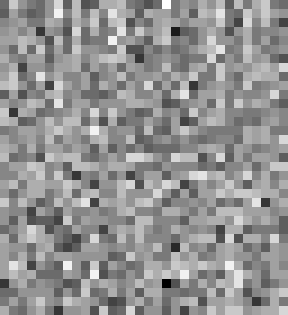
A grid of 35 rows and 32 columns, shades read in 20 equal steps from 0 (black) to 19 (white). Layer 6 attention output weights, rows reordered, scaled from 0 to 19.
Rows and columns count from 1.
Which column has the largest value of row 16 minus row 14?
12
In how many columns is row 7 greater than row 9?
14
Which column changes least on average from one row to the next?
26
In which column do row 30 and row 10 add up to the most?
2
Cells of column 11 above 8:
25
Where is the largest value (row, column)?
1, 19
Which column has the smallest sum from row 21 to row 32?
7
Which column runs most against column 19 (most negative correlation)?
10
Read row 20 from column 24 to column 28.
13 14 10 12 16
